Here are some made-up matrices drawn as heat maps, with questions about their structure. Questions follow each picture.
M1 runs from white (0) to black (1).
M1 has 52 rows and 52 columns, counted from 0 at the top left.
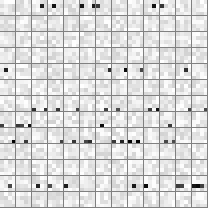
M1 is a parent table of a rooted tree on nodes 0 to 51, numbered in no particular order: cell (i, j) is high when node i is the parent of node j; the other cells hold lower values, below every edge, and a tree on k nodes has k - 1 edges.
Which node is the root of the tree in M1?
17
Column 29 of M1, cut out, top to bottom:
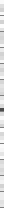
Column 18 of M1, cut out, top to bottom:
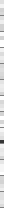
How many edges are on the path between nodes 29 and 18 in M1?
4
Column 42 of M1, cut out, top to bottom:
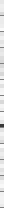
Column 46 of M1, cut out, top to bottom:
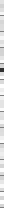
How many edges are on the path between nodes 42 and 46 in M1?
3
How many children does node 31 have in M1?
6
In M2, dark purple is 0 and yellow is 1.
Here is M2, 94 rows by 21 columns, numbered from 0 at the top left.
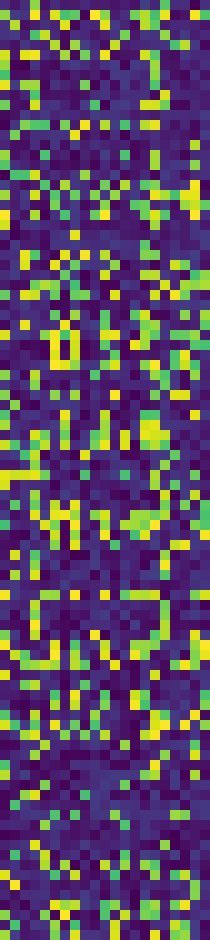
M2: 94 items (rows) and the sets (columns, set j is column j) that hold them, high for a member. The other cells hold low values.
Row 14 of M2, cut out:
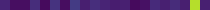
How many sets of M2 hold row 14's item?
1
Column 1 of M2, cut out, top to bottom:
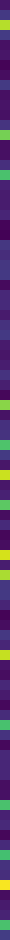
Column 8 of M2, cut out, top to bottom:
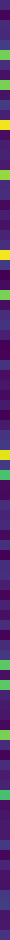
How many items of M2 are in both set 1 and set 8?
2
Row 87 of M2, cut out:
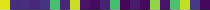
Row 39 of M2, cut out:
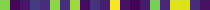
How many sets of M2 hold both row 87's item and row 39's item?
7
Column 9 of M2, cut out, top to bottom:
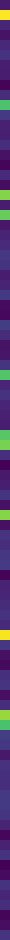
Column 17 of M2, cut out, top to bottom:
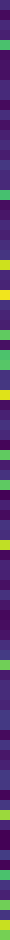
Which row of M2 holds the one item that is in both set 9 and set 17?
19
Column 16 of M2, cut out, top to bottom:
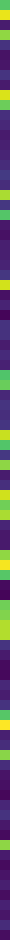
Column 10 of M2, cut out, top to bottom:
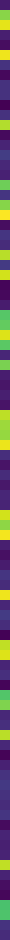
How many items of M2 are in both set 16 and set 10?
5
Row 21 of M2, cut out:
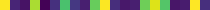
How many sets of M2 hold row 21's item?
9
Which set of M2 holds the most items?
15
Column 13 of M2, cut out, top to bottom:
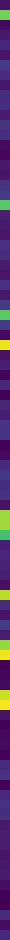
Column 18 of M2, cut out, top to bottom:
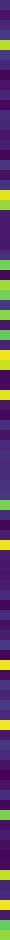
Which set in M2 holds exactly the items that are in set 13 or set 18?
5
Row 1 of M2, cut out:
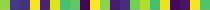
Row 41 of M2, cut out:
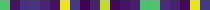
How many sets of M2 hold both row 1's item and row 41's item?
6
